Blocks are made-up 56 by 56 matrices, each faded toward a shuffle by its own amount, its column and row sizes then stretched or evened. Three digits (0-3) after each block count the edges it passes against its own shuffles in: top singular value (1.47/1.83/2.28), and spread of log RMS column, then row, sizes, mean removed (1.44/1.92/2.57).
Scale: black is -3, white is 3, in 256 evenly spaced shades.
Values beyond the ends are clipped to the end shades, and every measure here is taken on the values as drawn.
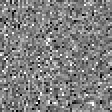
1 1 0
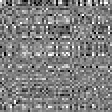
3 0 3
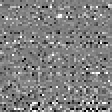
2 0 3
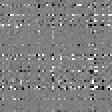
1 2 3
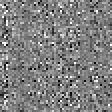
0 3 2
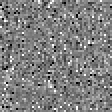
0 2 0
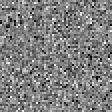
0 0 0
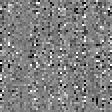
0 3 1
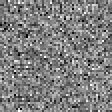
1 0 0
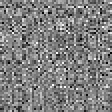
3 0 1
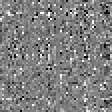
1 3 1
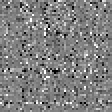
1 2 2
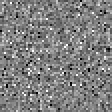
0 1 1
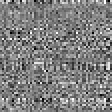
3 1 3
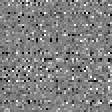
1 1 3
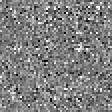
0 1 2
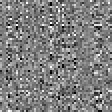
2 3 0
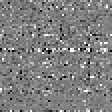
1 1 3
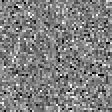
0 1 1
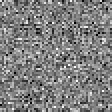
2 0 1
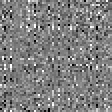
1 3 2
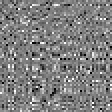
3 1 2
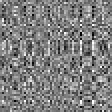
3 3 2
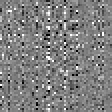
3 3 1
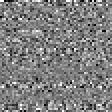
2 0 3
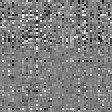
2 3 3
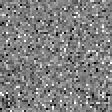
0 0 0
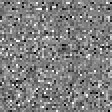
0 0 2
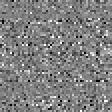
1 0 3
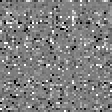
1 1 2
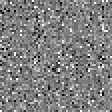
1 2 1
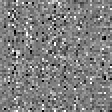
0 3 0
